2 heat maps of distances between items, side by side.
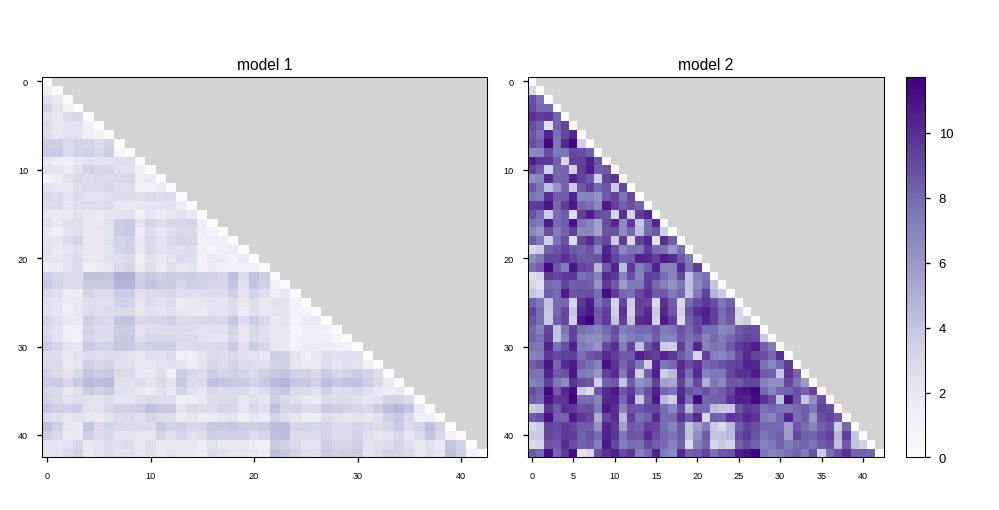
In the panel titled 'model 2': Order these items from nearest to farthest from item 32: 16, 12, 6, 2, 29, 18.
29, 16, 6, 12, 18, 2
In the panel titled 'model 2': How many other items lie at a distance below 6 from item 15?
8
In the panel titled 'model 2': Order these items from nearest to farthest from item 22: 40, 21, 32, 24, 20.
40, 24, 20, 21, 32
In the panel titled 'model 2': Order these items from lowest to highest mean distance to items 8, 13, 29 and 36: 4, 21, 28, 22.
21, 28, 22, 4
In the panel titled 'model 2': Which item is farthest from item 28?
36
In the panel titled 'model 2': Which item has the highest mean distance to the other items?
9
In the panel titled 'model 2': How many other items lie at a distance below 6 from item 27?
8
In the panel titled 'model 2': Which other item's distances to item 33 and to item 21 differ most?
38
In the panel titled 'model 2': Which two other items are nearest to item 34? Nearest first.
8, 11
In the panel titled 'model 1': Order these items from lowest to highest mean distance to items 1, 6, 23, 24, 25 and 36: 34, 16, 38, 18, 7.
38, 16, 18, 7, 34
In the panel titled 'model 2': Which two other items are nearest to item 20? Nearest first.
31, 39
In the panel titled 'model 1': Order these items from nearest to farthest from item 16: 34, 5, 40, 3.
5, 3, 40, 34
